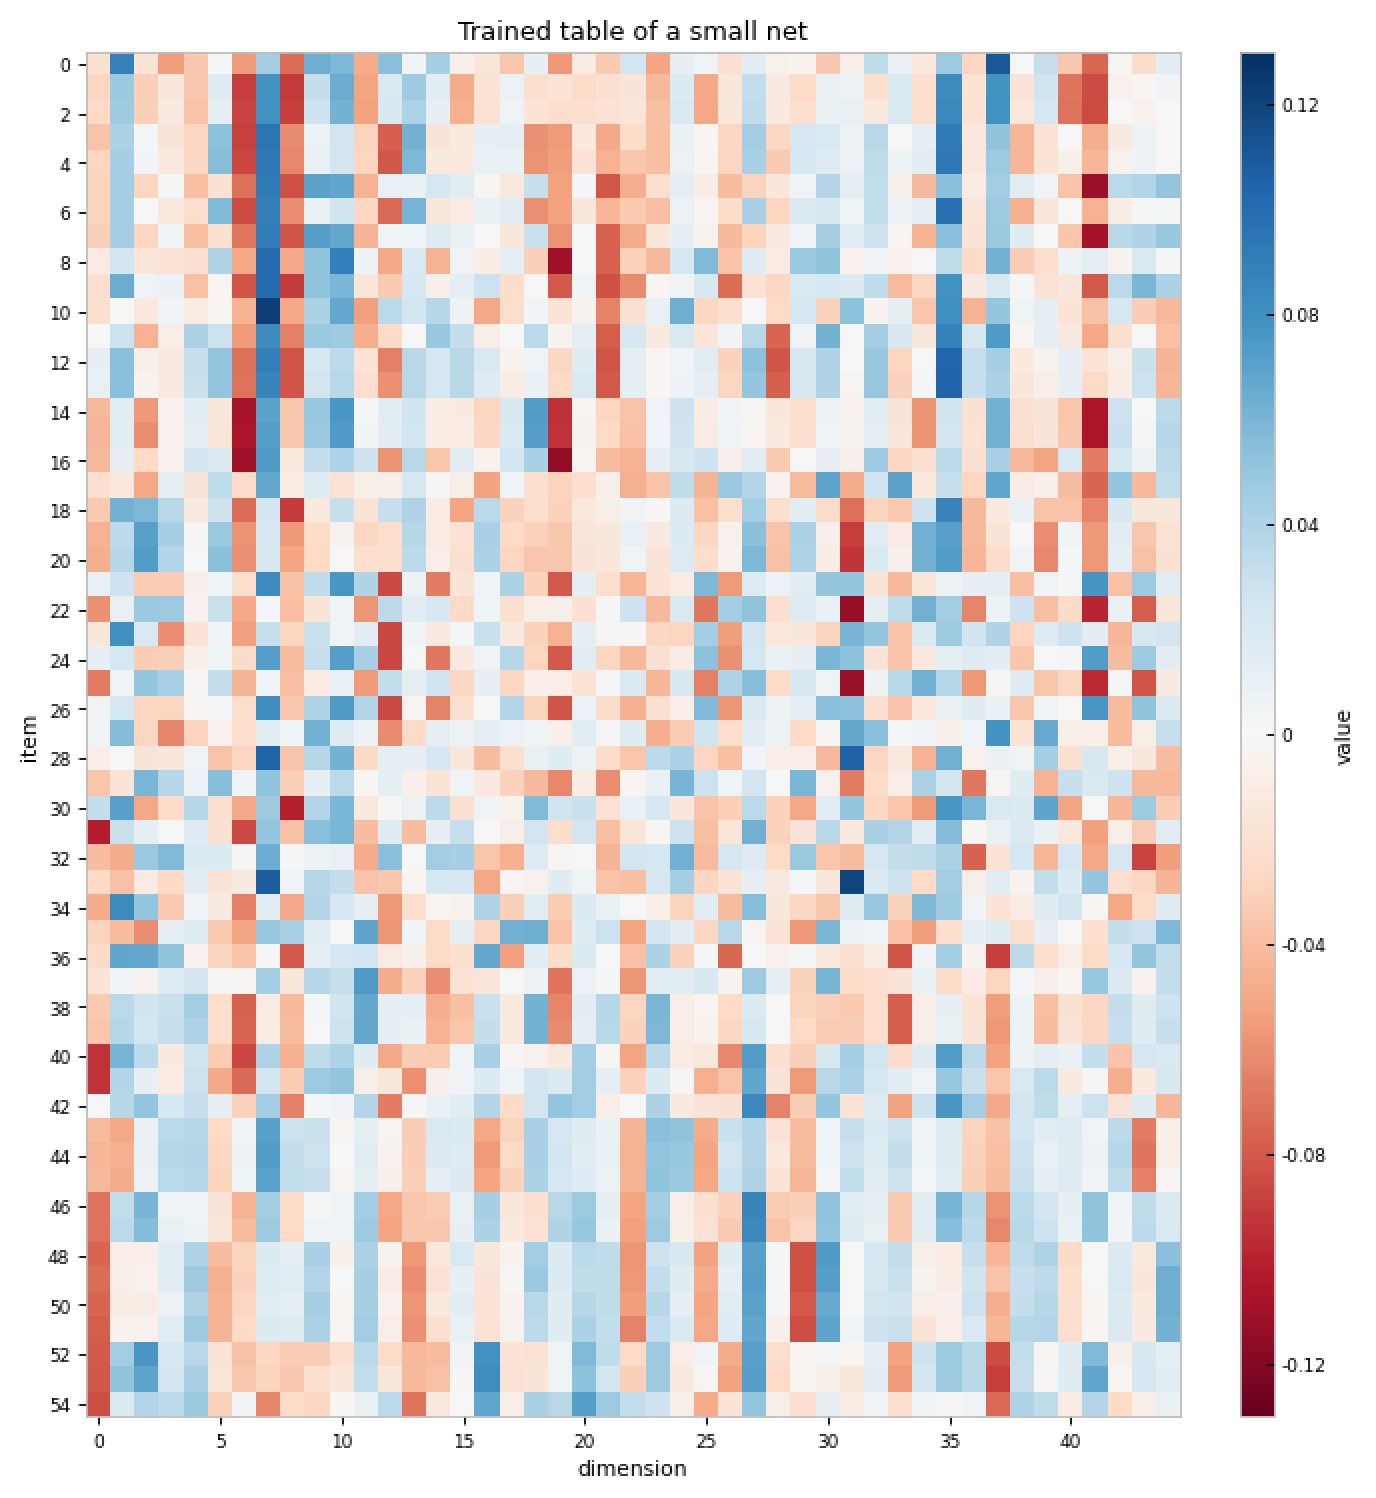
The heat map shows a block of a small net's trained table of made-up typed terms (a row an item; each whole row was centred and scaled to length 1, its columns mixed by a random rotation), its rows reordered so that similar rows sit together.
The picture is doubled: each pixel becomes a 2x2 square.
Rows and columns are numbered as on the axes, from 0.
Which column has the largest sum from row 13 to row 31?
7
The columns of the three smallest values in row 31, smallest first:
0, 6, 41
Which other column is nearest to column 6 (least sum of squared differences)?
8
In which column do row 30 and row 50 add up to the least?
29
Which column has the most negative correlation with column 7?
21
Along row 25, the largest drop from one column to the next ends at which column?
31
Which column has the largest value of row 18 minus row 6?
12
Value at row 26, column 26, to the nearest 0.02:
-0.06
